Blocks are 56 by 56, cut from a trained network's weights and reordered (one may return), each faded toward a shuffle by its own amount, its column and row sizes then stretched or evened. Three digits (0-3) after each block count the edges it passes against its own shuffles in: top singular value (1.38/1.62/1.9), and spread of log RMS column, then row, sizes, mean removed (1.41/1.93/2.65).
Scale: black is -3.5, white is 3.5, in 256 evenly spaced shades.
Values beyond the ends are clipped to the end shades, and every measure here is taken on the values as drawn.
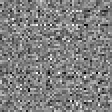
3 1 2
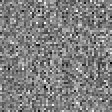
2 1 0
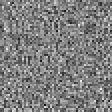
3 0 0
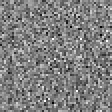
0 0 0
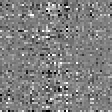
0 3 3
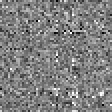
1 1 2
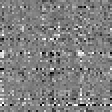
3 2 3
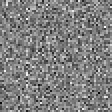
2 1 0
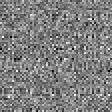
3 0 2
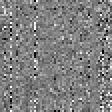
1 3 1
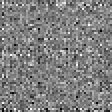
2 1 2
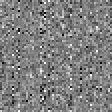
0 3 1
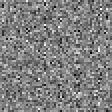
0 2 0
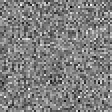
3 0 1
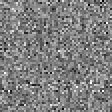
1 0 2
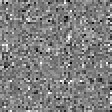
1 2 2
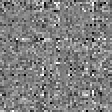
2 2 2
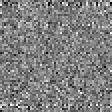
2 0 2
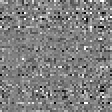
0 2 3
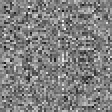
3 2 0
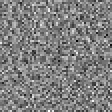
3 0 0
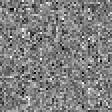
1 2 0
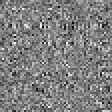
3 2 1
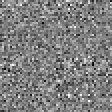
2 1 2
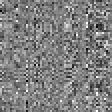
3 3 0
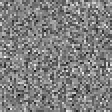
2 0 0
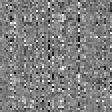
3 3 1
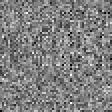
3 0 1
